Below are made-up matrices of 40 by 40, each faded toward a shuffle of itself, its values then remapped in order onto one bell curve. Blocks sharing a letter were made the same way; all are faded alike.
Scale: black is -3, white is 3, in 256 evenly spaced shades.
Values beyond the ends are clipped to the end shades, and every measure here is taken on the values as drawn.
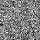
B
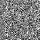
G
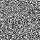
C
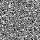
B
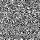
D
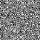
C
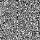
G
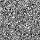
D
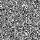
G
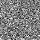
D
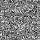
D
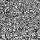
D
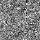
G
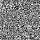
D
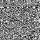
D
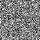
G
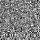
C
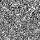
D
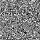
D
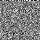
D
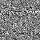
D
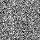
G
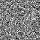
C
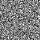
G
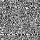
D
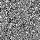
G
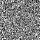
G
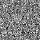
D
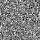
D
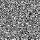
D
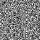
G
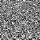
C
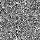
G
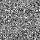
D
